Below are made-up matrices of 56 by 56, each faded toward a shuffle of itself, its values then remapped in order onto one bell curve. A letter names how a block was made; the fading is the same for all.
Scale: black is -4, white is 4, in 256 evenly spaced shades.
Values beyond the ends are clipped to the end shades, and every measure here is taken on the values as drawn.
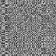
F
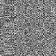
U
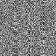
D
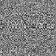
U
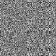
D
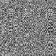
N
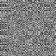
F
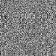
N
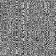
D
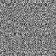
N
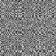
F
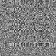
U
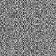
D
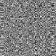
U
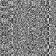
D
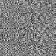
U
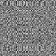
F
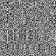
U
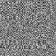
N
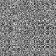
N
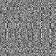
D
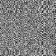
D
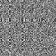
U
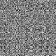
N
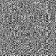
U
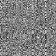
D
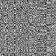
U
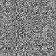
D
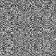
U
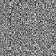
D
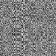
D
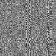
D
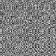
F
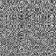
N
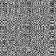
F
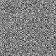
N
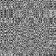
F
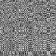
F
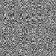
D
